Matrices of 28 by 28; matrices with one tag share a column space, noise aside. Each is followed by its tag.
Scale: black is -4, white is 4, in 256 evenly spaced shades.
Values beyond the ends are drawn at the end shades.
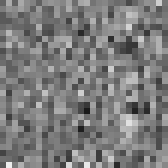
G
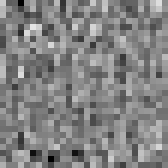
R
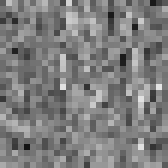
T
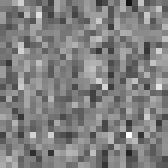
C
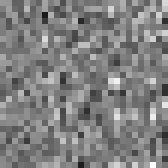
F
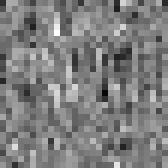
T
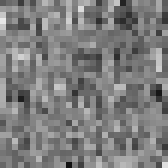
T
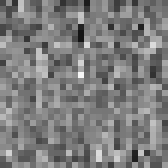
R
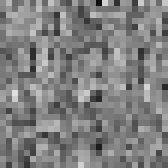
T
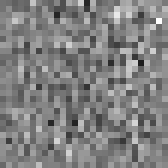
C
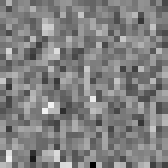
G
